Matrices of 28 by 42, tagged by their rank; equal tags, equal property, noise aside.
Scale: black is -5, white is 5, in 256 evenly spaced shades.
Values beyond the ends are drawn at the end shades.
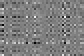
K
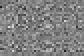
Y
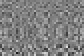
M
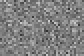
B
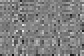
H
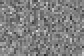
B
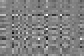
K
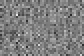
Y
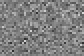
B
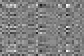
K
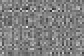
H
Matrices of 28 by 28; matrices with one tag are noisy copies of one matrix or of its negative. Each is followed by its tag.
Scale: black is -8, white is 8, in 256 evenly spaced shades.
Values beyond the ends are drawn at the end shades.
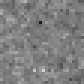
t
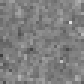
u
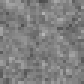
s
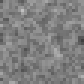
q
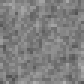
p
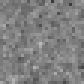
p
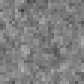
q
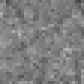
u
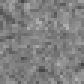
t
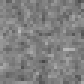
u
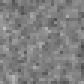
p
